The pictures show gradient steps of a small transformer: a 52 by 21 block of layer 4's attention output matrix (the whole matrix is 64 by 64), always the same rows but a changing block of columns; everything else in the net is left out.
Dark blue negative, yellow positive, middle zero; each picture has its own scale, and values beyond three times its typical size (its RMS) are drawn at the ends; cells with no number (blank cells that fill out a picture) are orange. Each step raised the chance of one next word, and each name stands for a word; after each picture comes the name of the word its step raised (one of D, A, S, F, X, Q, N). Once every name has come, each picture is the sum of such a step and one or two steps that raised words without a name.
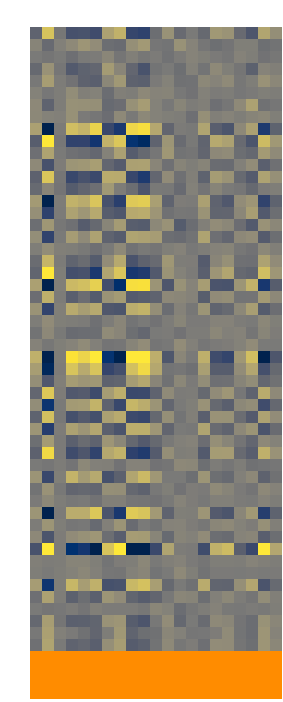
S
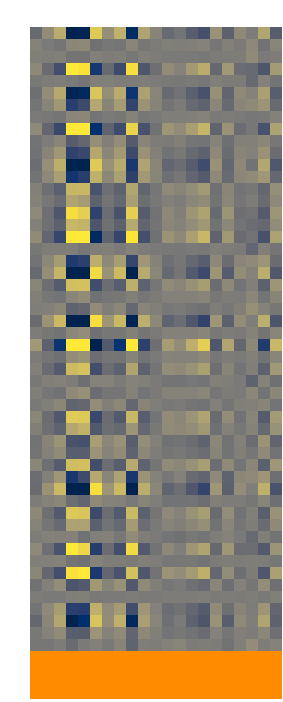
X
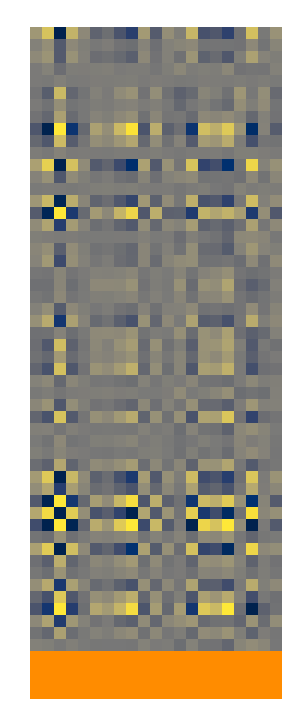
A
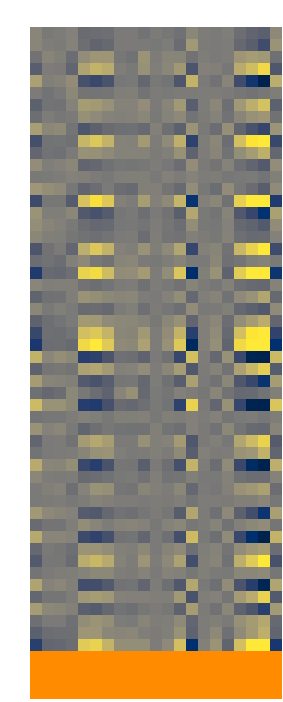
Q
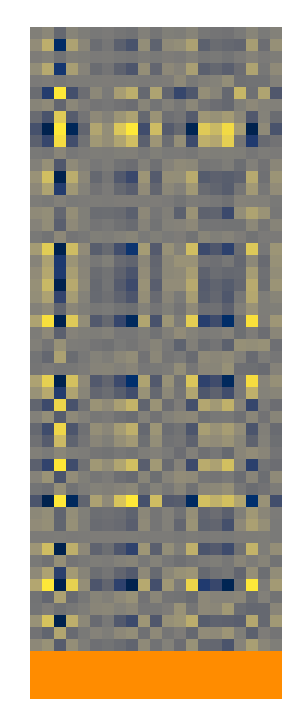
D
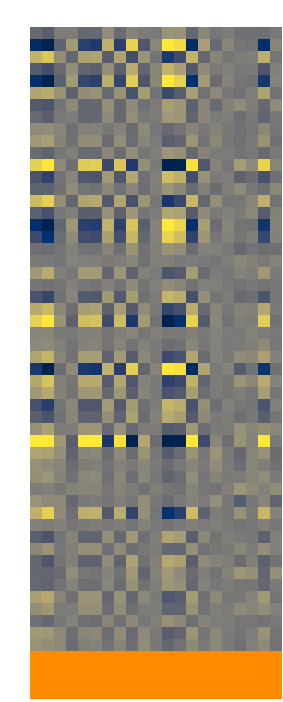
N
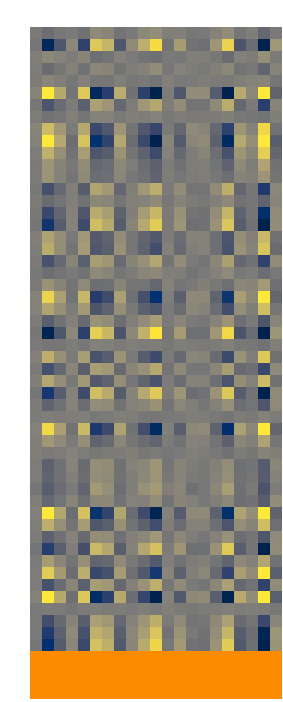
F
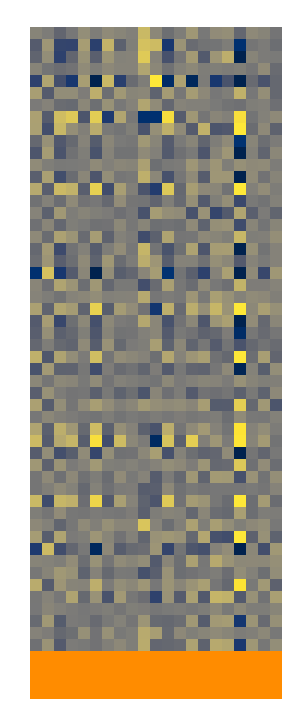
Q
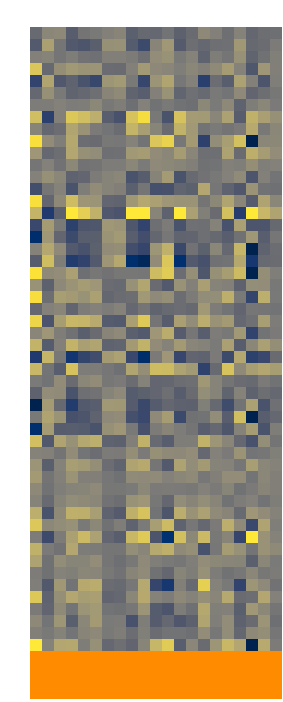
Q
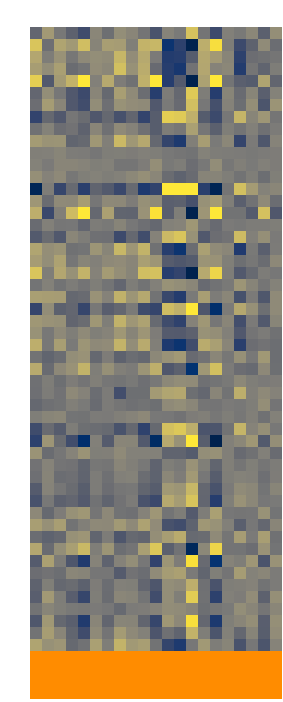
Q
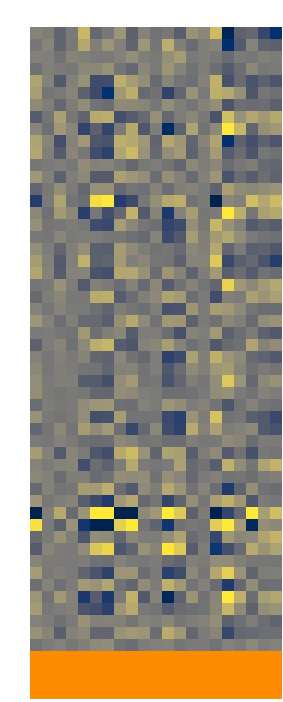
A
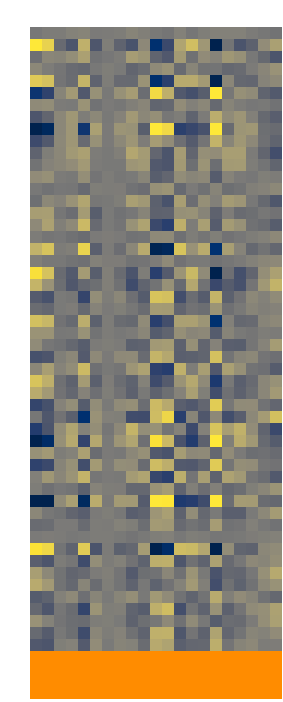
D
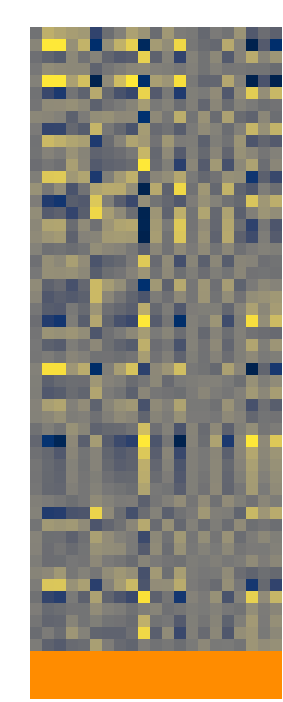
N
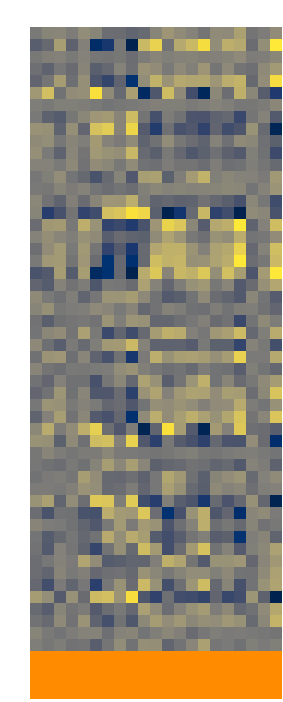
D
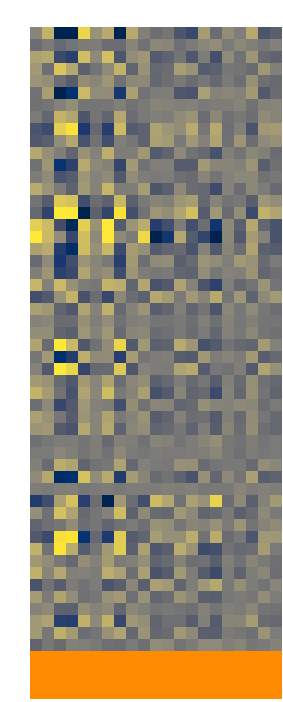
X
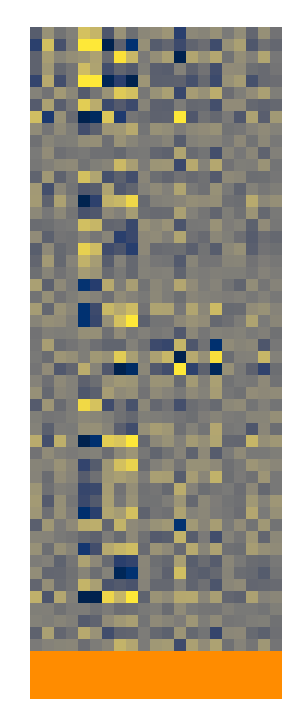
N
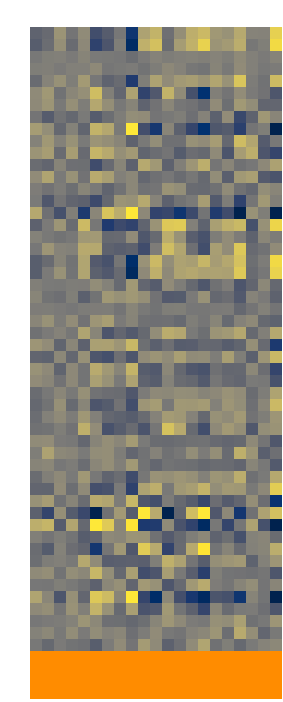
A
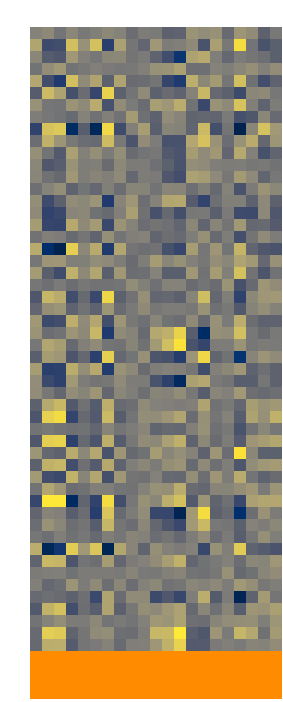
F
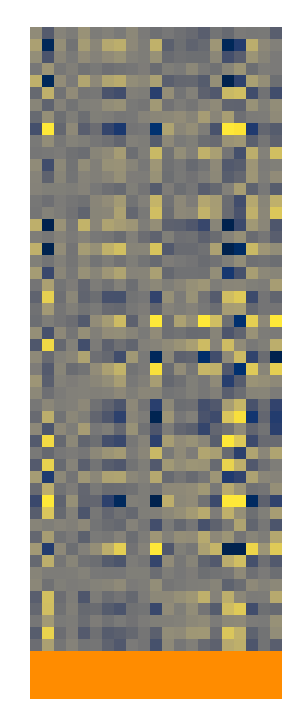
D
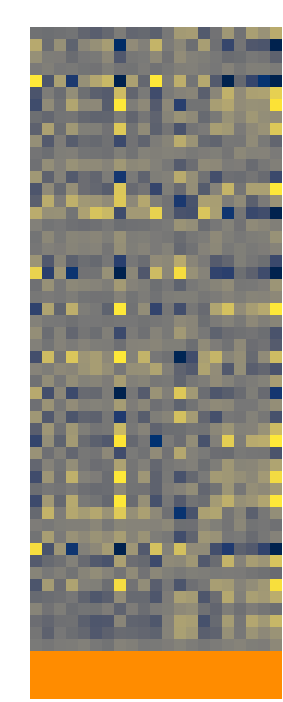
S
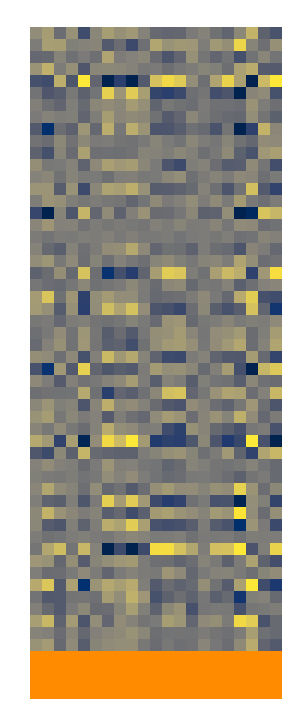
A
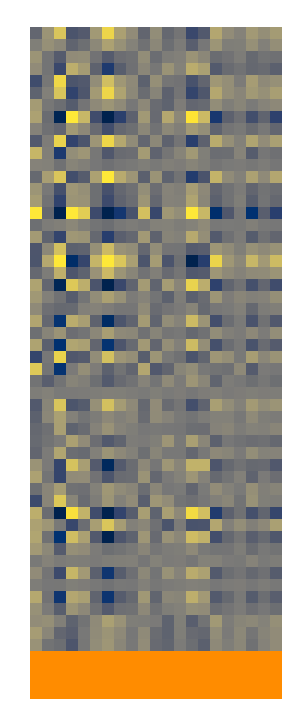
X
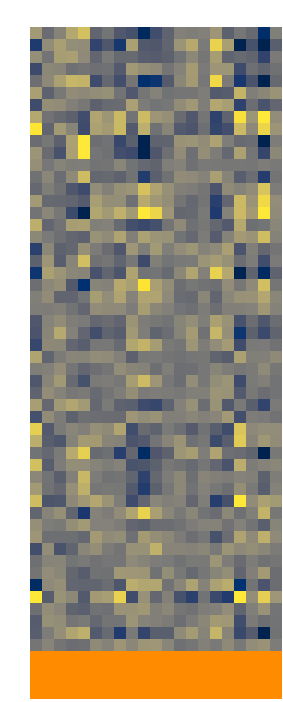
D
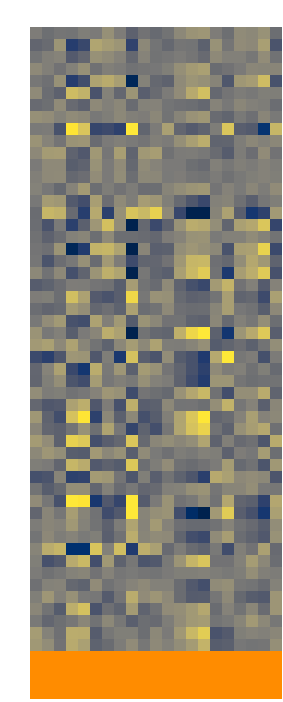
S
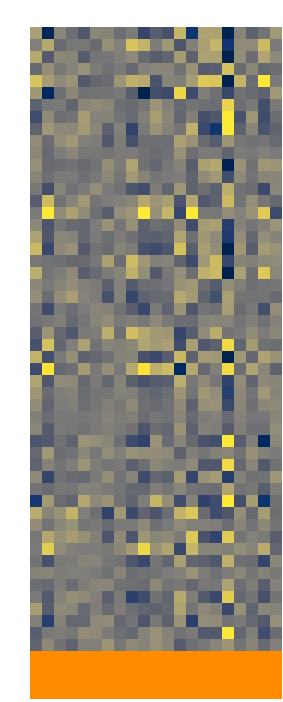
F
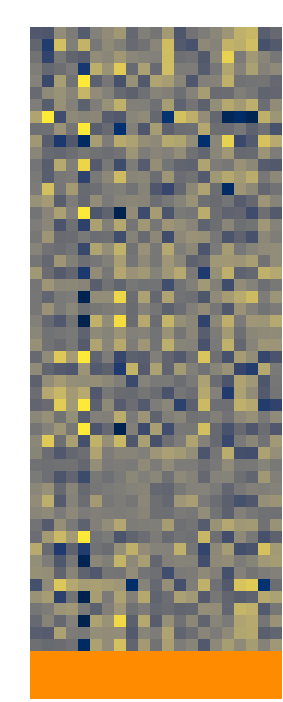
Q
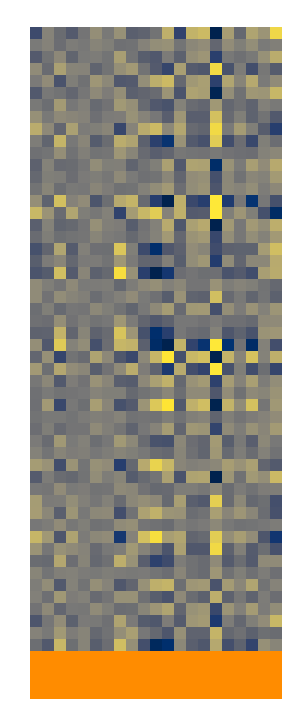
Q
